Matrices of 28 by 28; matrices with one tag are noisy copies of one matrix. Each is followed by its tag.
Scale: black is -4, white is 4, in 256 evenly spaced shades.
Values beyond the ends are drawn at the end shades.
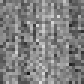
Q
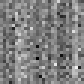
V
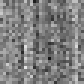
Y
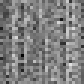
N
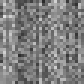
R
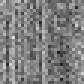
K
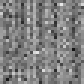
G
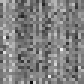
R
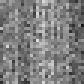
Q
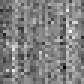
N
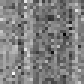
Y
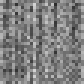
G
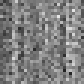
N
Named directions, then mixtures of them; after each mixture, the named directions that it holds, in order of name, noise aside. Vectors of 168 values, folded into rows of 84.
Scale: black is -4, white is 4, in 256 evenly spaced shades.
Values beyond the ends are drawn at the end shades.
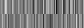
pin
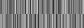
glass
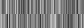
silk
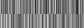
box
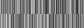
box.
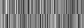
silk.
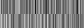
box.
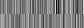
box, glass, pin.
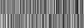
box, pin.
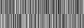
box, glass.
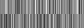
box.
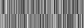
pin, silk.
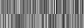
box, pin.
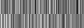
box.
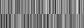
box.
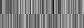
glass, silk.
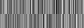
glass, pin.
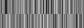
box, pin, silk.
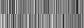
box, glass, silk.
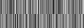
glass.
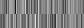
glass, silk.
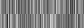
pin, silk.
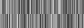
glass, silk.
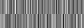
glass, pin, silk.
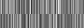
box, glass, silk.
